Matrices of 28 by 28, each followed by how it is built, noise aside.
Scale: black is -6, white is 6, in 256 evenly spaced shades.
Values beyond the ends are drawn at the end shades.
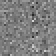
uneven columns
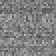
blocks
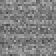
blocks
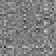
low rank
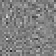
low rank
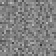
repeating rows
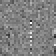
uneven columns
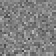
noise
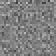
low rank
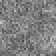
smooth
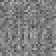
blocks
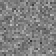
noise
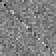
diagonal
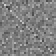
diagonal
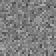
noise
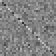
diagonal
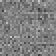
low rank
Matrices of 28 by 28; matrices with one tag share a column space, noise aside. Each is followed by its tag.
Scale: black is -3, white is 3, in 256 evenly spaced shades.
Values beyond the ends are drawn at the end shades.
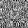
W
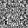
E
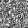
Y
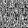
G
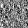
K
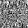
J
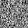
E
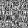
K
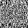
J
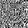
W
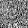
W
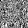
W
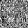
Y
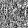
K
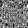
J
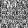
J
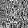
W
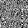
W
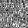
G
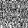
W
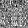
E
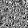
E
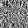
J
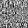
J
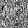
K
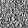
G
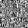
G
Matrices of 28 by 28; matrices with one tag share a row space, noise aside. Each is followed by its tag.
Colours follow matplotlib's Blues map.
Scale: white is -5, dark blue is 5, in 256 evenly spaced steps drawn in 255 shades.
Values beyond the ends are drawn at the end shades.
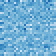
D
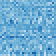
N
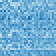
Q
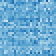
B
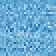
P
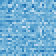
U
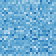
B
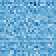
P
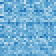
D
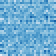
D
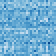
B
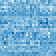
B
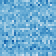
B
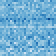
P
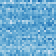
N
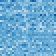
U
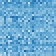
Q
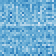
N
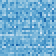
N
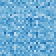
P
